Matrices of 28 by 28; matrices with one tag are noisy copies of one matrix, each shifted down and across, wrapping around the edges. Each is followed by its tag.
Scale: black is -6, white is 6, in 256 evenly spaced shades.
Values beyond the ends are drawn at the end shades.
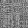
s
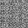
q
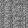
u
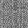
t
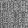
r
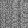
u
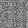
q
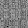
r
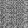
u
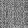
t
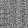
u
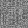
s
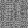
s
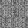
r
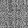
t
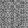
q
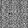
q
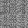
u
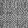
t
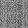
t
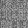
r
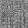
s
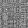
s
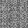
q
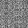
q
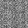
q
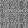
t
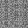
q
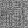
s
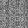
q
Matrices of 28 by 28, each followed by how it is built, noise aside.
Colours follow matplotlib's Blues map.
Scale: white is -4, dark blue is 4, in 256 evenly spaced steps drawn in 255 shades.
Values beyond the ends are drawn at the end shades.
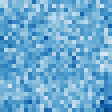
smooth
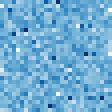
sparse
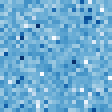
sparse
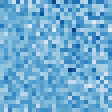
upper triangular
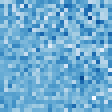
upper triangular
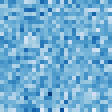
low rank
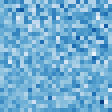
upper triangular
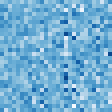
uneven columns
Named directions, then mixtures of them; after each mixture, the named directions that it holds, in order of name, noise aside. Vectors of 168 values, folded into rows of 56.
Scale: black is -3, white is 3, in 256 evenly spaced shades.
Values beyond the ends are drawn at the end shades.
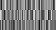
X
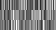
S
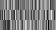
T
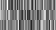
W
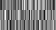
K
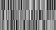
K, S.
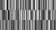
W, X.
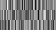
K, T, W.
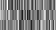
W.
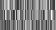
K, T, X.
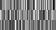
K, X.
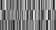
X.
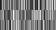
S.
